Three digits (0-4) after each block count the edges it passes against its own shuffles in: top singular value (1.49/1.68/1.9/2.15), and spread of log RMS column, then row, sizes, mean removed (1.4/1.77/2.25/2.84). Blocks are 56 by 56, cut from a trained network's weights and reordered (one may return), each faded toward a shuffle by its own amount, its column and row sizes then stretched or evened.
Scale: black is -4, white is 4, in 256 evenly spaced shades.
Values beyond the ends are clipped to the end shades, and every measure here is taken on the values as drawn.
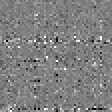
0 2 3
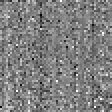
0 2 0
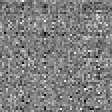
1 2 0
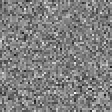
0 0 0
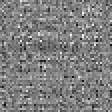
2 3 0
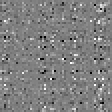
0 3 3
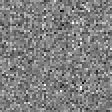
0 1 0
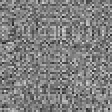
4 2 1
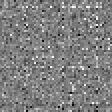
0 2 1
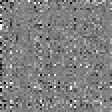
0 4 3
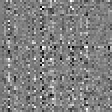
3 4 2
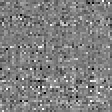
0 0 3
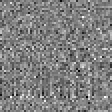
3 1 1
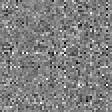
1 2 2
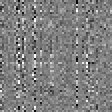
3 4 0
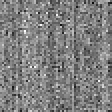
2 0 1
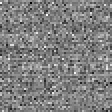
1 1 0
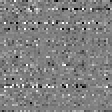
0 1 4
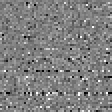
1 1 3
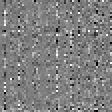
1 4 1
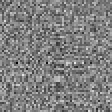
3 0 1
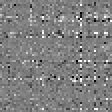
1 2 3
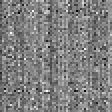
2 1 2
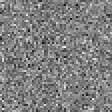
0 2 0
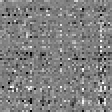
1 3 3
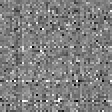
0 0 3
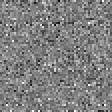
0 0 2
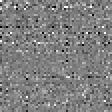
0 1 3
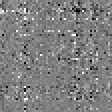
0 3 3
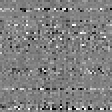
1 0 4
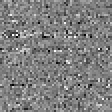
0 1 3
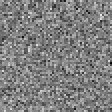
1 0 0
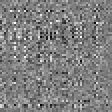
3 3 3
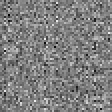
1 3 0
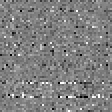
2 0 3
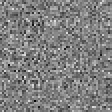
1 1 1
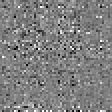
2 3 3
